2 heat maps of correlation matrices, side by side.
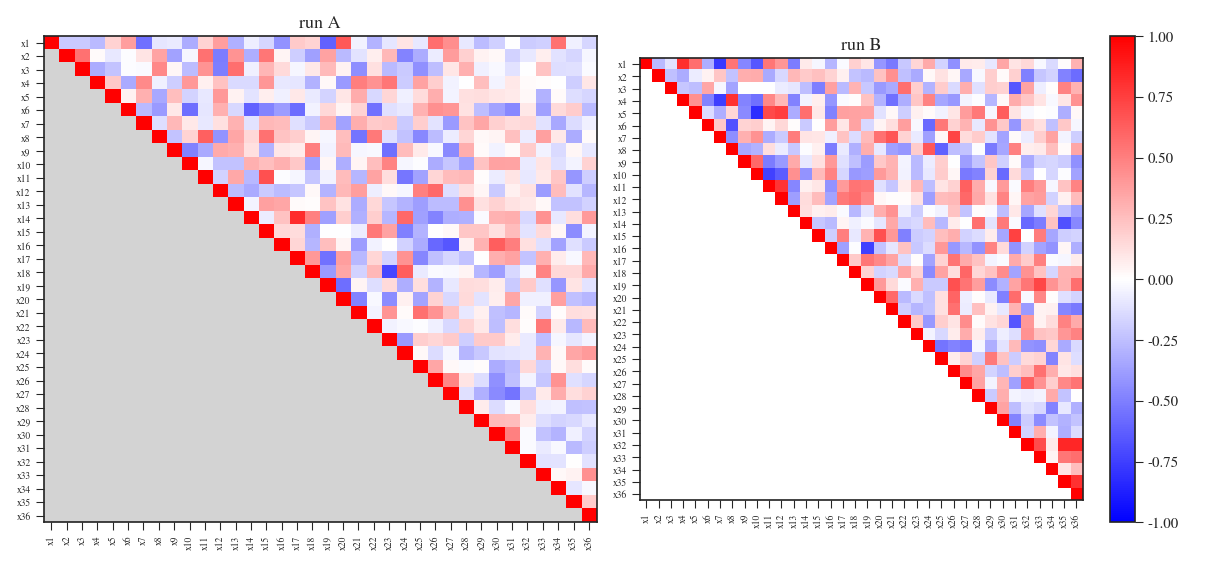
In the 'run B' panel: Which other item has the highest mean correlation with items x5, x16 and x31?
x15
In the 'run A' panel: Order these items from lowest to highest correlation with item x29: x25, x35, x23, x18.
x18, x35, x25, x23
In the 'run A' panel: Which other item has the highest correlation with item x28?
x13
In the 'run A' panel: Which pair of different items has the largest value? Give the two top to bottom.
x14, x17
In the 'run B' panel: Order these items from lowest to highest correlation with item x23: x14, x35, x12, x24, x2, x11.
x2, x14, x24, x12, x11, x35
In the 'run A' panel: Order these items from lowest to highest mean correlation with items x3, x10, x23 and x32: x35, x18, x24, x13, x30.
x18, x24, x35, x13, x30
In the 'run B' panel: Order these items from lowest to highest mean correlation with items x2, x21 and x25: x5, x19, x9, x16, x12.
x19, x5, x12, x16, x9
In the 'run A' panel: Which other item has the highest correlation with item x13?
x3
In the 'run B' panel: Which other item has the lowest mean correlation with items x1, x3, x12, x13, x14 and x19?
x10
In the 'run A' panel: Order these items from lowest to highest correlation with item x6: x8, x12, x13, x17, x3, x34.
x17, x8, x13, x3, x34, x12
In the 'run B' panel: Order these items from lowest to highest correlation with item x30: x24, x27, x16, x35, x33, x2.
x33, x35, x24, x2, x16, x27
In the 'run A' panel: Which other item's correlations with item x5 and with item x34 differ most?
x7
